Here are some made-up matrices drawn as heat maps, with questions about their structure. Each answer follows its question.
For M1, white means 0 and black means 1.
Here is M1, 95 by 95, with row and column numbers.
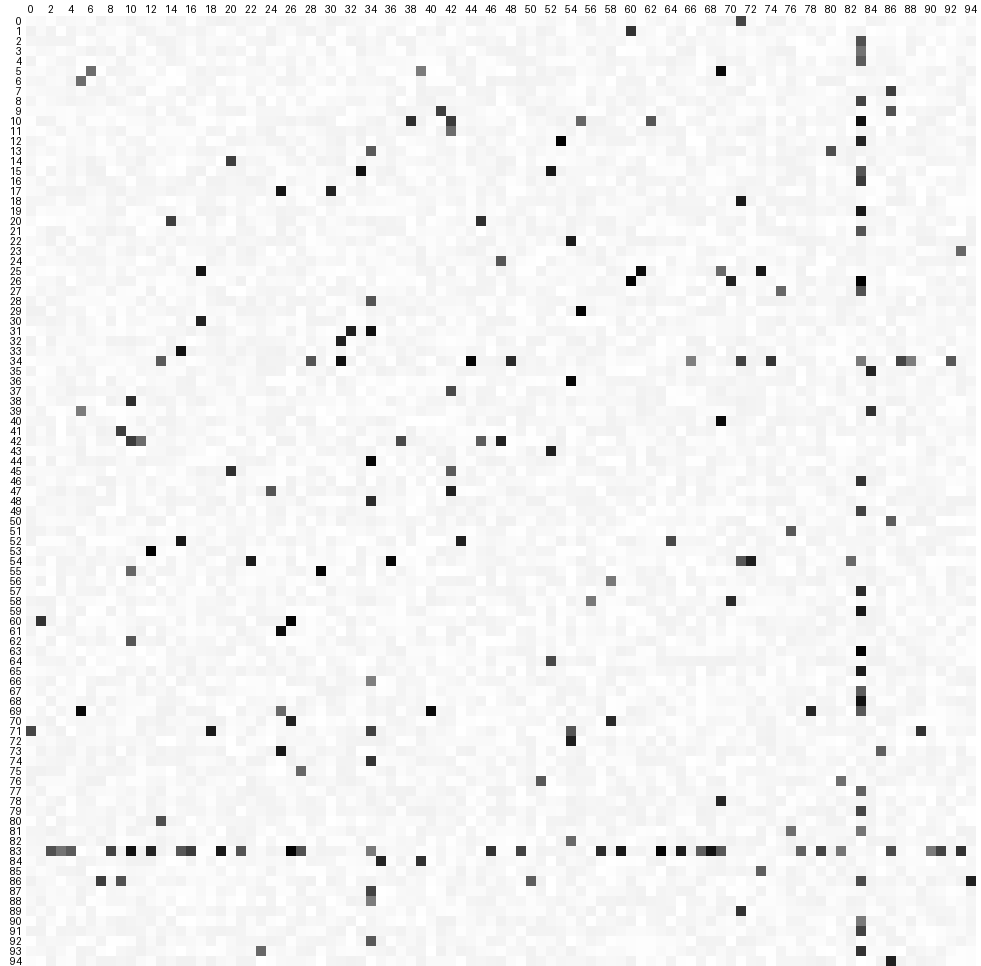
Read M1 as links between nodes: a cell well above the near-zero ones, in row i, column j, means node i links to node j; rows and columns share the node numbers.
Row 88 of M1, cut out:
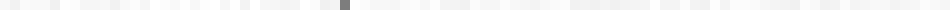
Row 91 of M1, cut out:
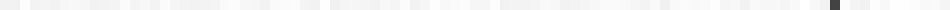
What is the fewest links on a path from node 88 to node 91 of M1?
3
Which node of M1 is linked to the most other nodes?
node 83
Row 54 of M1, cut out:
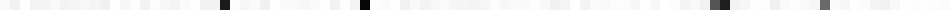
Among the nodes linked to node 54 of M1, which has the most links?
node 71
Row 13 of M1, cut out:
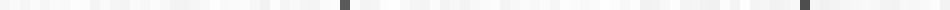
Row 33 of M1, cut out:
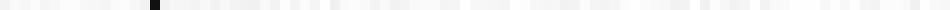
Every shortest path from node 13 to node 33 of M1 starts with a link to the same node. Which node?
node 34
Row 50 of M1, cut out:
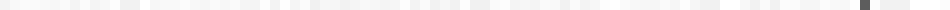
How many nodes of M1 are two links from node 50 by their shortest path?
4
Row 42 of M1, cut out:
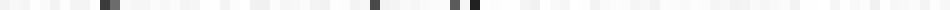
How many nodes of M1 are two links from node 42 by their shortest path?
6
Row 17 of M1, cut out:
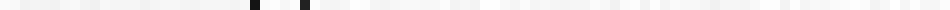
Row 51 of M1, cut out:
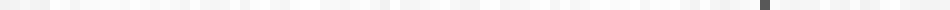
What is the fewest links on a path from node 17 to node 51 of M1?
6
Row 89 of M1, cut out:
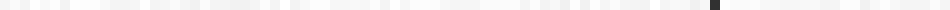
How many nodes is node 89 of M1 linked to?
1
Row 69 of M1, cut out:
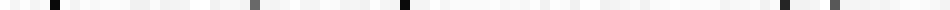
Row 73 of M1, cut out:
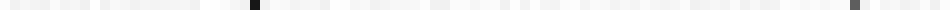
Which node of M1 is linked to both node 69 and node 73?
node 25
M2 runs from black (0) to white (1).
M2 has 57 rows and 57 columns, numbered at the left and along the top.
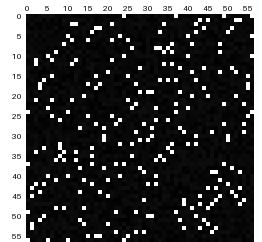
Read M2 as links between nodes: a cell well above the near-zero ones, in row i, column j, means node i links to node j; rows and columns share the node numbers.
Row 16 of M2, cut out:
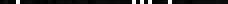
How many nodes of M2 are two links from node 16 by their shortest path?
10
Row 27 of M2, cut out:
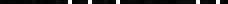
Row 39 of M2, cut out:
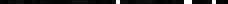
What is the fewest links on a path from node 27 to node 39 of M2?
2
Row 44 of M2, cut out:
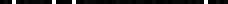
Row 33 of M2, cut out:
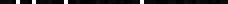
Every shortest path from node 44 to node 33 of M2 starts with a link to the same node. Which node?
node 13
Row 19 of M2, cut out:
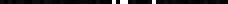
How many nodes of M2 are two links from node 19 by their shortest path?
4
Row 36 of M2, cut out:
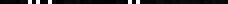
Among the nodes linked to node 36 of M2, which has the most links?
node 32
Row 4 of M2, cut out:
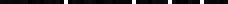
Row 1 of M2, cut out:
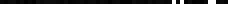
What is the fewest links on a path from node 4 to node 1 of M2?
7
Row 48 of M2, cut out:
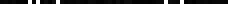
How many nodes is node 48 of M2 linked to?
5
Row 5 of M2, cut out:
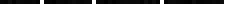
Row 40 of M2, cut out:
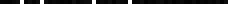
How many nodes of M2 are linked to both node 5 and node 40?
2
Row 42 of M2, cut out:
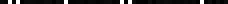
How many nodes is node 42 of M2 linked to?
6
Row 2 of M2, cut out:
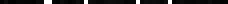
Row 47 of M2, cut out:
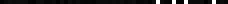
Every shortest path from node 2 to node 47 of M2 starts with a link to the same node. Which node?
node 34
